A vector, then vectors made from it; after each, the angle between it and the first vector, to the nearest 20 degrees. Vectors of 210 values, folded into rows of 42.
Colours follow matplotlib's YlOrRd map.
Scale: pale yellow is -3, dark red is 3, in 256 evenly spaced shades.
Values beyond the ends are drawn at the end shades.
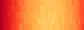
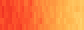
60 degrees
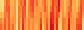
100 degrees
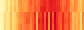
160 degrees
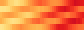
120 degrees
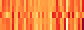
80 degrees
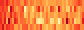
60 degrees
